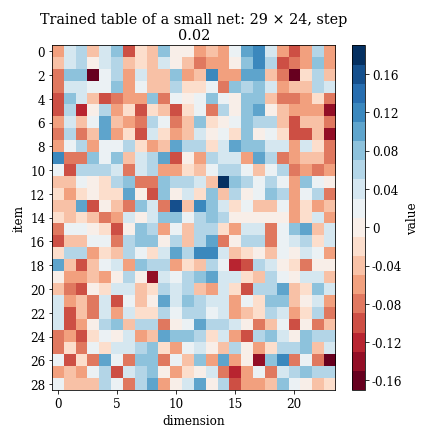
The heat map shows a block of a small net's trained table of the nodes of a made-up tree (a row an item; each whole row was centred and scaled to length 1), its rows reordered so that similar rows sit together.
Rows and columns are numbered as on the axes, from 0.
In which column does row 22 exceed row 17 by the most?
18
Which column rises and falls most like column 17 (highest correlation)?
1
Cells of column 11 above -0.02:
16
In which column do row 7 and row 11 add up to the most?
14
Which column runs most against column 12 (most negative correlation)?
17
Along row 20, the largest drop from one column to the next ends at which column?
20
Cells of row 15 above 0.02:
9
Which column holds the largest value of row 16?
13
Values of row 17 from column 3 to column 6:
-0.06 -0.02 -0.04 0.06
